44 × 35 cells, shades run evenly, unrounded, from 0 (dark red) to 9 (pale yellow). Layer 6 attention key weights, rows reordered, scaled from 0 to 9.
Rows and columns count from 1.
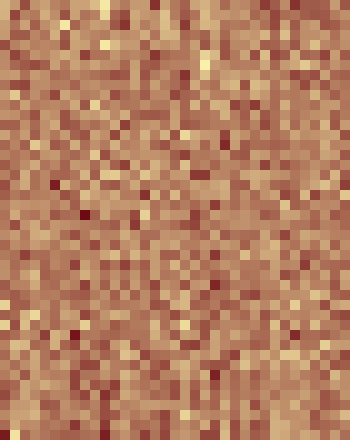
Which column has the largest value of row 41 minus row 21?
30
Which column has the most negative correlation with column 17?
28
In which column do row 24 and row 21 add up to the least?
8
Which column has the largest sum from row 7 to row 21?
10
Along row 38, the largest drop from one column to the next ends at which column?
22
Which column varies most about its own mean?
11
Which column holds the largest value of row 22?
15
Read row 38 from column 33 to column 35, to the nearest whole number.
3 7 5
